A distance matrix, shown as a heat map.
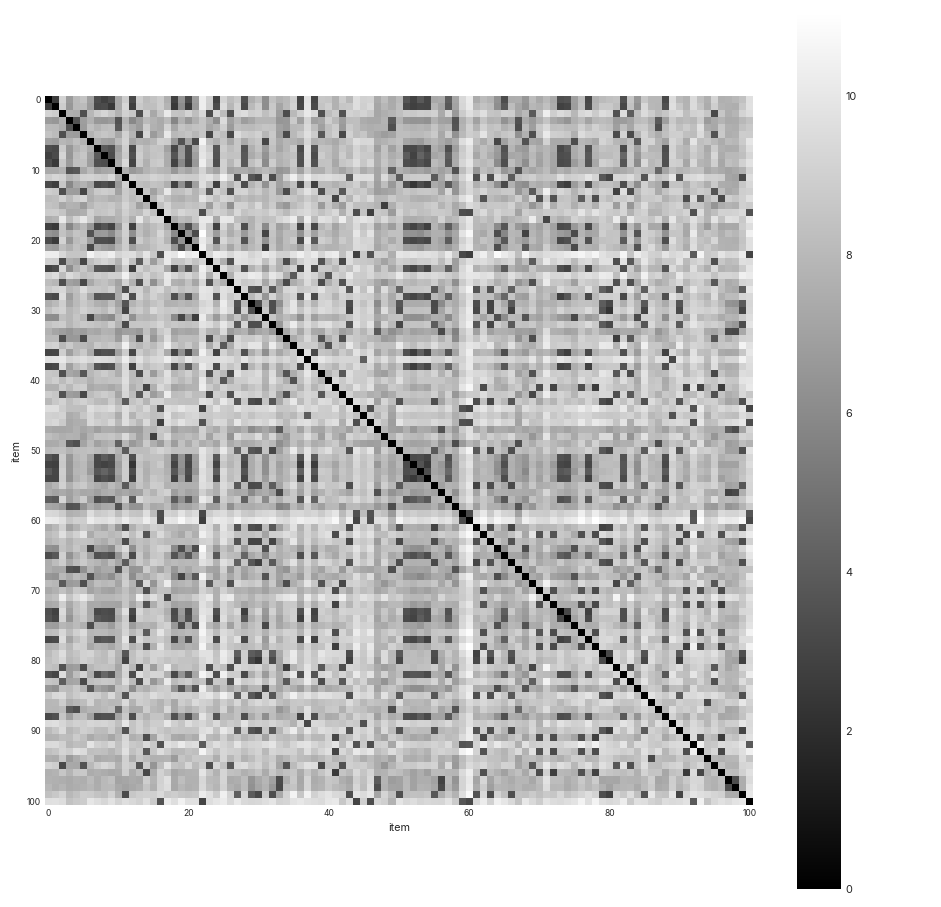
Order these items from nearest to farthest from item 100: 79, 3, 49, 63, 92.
92, 49, 3, 63, 79
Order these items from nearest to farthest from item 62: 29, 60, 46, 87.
29, 87, 46, 60
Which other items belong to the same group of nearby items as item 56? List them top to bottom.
33, 47, 97, 98
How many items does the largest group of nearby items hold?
23
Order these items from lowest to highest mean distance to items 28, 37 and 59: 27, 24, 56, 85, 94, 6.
24, 94, 56, 6, 27, 85
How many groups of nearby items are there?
13
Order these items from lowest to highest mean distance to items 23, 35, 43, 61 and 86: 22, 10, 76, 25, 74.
10, 25, 74, 76, 22
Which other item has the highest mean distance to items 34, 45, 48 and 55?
60
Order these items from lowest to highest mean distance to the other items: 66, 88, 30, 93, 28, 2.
88, 28, 66, 30, 2, 93
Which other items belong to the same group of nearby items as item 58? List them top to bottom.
3, 4, 10, 49, 67, 87
